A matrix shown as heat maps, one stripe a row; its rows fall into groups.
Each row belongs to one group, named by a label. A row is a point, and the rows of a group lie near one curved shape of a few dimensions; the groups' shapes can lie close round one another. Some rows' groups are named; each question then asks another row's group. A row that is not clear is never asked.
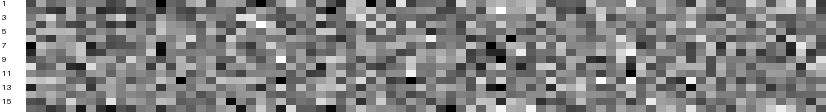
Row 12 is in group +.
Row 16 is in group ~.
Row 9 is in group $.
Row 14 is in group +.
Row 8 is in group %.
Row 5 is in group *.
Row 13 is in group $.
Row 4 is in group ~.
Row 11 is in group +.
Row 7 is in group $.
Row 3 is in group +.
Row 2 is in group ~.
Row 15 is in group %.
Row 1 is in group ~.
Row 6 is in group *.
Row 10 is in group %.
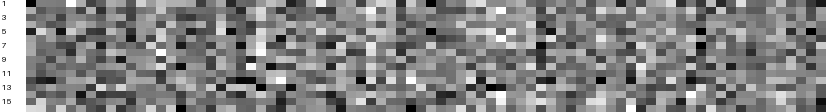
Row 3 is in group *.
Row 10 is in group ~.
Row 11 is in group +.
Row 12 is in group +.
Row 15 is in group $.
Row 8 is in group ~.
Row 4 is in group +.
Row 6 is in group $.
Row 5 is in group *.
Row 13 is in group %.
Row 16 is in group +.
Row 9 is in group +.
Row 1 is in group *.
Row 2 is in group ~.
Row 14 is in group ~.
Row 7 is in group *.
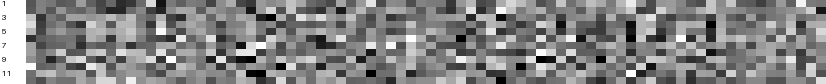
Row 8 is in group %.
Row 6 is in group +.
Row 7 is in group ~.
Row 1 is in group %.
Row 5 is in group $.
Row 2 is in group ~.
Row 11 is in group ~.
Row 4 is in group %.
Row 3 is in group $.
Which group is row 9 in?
+
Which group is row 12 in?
$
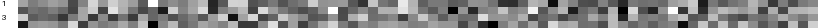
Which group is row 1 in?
%
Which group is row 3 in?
*
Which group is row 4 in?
$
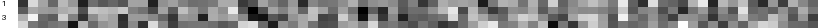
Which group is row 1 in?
$
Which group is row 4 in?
$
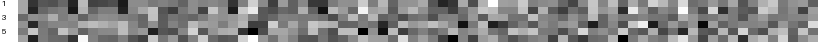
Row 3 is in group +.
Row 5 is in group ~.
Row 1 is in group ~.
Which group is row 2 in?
~
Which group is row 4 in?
$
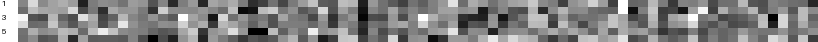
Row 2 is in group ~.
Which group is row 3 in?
*
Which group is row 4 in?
*
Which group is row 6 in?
~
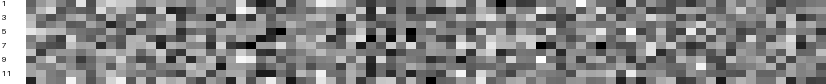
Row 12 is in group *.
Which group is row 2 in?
+
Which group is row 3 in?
+
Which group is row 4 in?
*
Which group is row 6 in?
~
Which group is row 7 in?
+
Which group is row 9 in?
+
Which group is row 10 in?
*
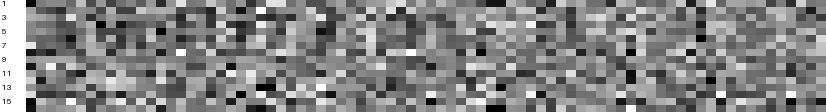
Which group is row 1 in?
$
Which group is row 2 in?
*
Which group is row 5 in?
%
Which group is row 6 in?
*
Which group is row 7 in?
*
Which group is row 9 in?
+
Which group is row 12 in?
$
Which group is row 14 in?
*
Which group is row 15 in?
*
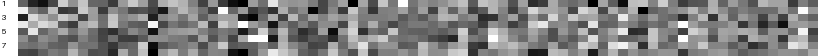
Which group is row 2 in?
%
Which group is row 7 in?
%
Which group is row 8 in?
+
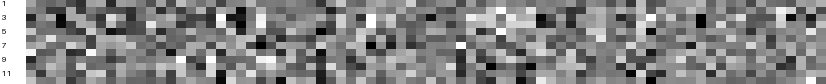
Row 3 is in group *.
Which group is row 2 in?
~
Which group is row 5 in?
%
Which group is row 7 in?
~
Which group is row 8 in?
%
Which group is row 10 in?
~
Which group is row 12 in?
%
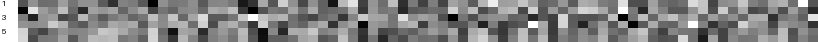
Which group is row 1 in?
~
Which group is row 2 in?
$
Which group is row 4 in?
*
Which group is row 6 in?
$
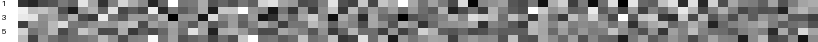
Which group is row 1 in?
+
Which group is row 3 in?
+
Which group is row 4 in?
*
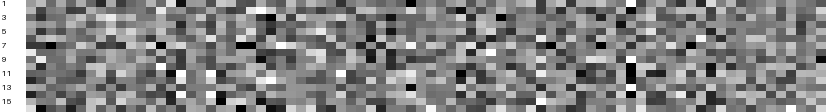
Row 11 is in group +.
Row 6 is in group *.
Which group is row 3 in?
$
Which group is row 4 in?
+
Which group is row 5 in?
$
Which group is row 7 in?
+
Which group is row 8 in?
$
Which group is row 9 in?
$
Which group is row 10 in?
$
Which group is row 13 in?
+
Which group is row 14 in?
+
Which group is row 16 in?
*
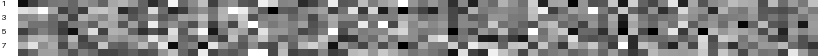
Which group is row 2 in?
+
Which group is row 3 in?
+
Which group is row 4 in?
~
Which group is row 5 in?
+
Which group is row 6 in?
~
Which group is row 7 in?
+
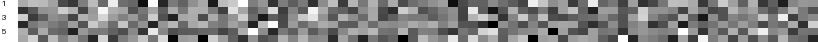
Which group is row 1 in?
+
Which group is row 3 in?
$
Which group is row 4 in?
$
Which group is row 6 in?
+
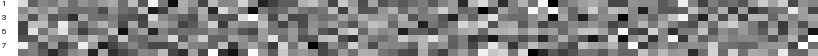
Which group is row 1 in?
$
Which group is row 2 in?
%
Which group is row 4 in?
*
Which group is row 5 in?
$
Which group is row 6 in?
$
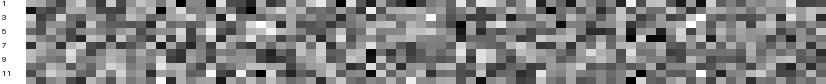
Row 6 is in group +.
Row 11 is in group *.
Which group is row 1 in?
+
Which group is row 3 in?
*
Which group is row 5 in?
$
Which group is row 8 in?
$
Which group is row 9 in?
$
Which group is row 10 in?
~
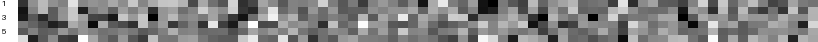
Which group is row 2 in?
$
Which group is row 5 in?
+
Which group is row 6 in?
%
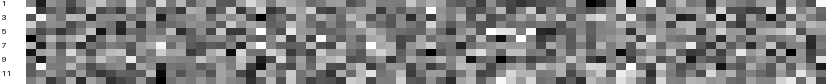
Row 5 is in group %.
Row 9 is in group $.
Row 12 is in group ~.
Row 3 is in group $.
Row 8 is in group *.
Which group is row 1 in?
$
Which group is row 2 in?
*
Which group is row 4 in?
*
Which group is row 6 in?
%
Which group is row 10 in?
$
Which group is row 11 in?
%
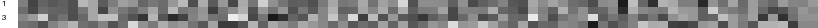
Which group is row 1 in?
+
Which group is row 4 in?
+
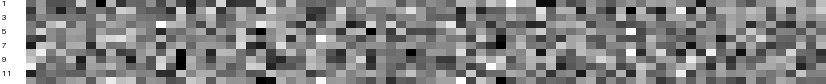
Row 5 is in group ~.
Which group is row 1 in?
%
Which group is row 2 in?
+
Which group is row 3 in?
+
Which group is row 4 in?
~
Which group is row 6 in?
%
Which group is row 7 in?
$
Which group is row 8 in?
+
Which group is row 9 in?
$
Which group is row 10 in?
$
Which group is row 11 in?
+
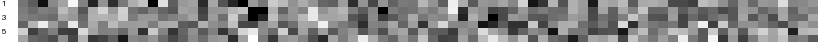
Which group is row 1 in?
+
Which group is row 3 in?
$
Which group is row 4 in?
~
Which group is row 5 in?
%
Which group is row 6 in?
~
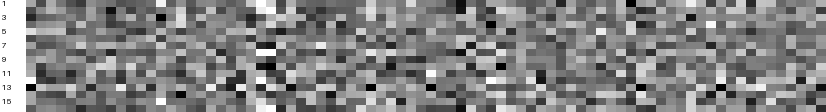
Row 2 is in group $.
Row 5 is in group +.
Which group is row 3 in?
+
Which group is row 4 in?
~
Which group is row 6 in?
+
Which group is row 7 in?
$
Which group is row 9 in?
+
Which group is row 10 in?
$
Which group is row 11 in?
*
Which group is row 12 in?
%
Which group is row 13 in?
*
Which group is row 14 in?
~
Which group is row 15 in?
~
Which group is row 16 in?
$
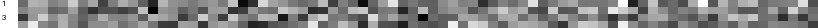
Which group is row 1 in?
~
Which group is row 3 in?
*
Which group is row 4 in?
$
